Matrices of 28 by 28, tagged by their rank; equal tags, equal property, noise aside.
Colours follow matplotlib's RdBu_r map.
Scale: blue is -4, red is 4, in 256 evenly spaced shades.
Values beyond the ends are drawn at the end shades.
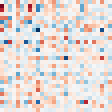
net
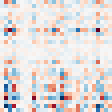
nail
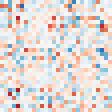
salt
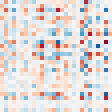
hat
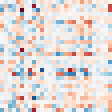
net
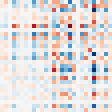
nail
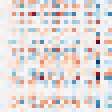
nail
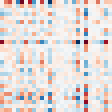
nail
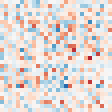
salt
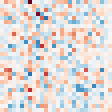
salt
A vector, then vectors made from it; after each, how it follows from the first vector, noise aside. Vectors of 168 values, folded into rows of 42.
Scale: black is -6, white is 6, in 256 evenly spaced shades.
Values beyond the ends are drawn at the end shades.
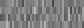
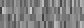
wrapped around, negated.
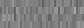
reversed, negated, shrunk.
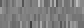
reversed, partly zeroed.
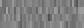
reversed, negated, shrunk.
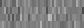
reversed, partly zeroed.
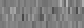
wrapped around, partly zeroed.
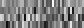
negated, scaled up.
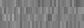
reversed, negated, shrunk.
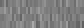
wrapped around, shrunk.
